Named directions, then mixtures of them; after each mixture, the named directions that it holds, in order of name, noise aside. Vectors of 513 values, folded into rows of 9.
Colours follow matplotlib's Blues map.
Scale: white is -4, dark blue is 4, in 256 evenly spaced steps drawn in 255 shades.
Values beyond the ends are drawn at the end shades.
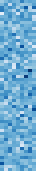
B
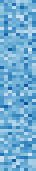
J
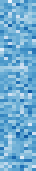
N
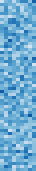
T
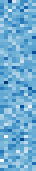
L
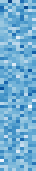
B, L.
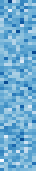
L.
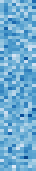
B, J, T.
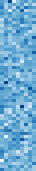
L.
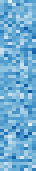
N.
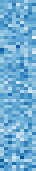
L, N.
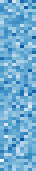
B, L, T.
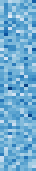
J, N, T.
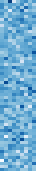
L.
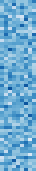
J.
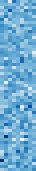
L.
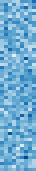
B, J, T.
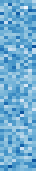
B, J, N.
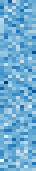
L.
